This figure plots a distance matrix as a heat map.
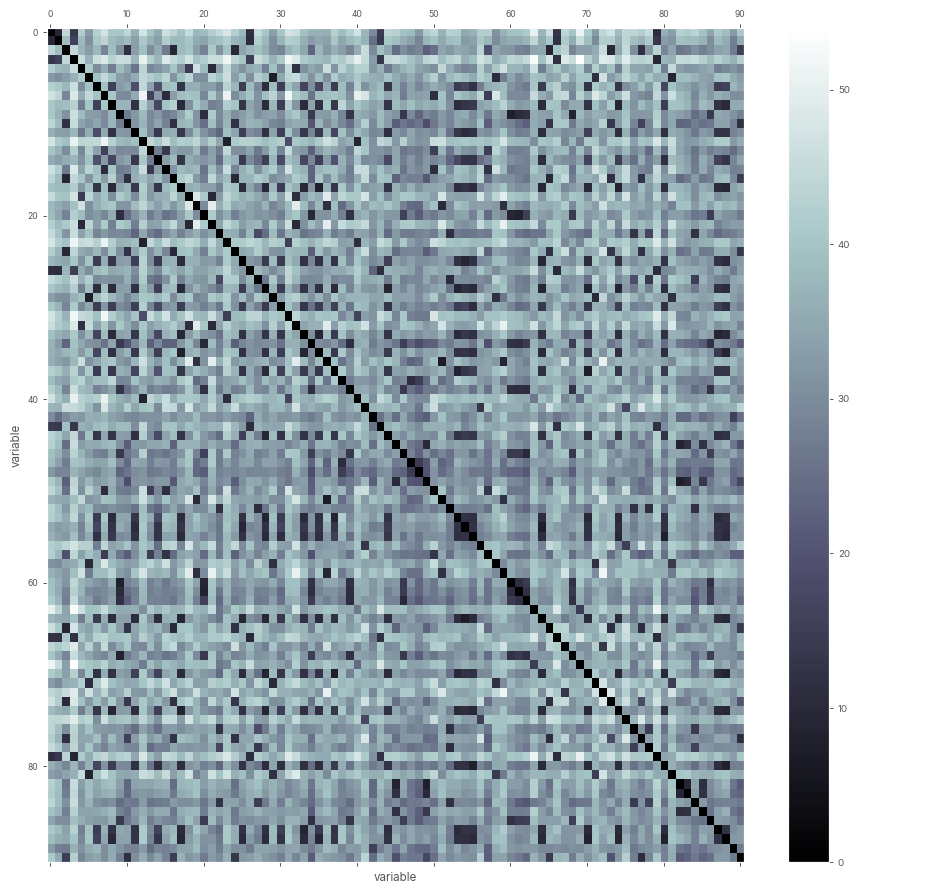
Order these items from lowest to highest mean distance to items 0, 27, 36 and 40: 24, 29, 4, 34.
34, 29, 24, 4
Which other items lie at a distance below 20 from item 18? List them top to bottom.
4, 21, 32
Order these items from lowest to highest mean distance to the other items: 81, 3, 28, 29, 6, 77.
28, 6, 77, 29, 81, 3
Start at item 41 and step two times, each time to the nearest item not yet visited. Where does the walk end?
75
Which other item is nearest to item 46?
62
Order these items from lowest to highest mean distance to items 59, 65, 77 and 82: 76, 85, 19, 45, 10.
10, 45, 85, 19, 76
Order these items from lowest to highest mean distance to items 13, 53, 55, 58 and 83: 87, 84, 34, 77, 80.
80, 87, 34, 84, 77
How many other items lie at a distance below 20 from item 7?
4
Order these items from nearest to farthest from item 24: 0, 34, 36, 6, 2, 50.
2, 34, 50, 36, 6, 0
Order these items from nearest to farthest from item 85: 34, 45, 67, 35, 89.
45, 34, 89, 67, 35
